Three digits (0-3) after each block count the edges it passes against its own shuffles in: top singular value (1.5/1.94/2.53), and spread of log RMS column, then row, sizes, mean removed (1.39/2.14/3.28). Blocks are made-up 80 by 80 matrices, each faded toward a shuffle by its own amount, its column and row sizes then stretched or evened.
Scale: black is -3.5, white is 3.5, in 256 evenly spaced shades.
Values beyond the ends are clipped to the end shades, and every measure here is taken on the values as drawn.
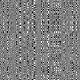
3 3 1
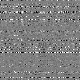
2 0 3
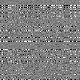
3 1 3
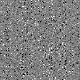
1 2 0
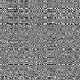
3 0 3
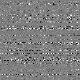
1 1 3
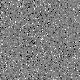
1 1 0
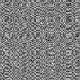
3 2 0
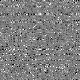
2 0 2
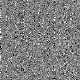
1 2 0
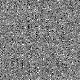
1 1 0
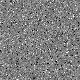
0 0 0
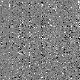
1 2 1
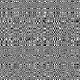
3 2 3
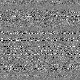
1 0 3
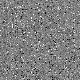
0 1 0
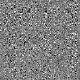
1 2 1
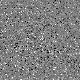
0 1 1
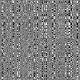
3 3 1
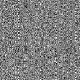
2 2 0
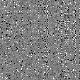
2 2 1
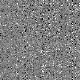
0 2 1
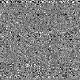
1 1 2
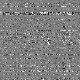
0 1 3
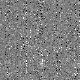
0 2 0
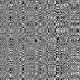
3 3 1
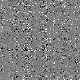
1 2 2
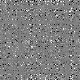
1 2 2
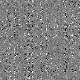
1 2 1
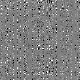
0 3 2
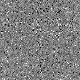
1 1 1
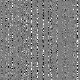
1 3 0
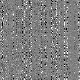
2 3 0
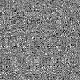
2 0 1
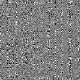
1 3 1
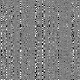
3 3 1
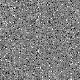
1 1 0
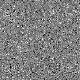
1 1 1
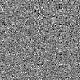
2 1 1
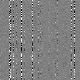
3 3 0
